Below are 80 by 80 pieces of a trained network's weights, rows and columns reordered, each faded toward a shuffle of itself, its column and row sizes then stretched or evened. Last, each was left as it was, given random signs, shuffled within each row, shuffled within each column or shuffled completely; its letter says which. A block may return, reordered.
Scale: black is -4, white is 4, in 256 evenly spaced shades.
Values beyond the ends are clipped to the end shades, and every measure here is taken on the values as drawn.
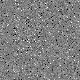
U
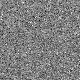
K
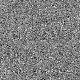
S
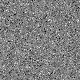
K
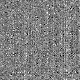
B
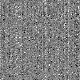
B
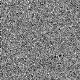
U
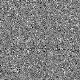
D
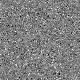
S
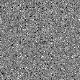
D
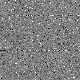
S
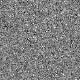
U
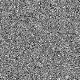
D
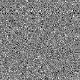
B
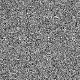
D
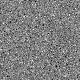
K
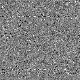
D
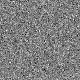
K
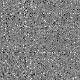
B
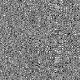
B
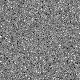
K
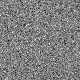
K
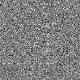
B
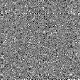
B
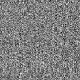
B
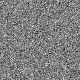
K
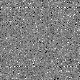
D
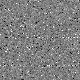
S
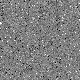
K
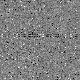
B
